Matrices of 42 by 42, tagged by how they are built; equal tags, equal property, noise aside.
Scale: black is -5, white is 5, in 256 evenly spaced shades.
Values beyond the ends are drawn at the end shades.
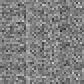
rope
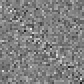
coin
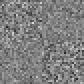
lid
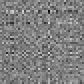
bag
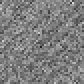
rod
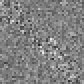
coin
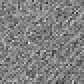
rod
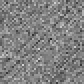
rod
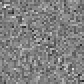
coin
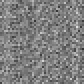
rope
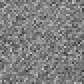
rod
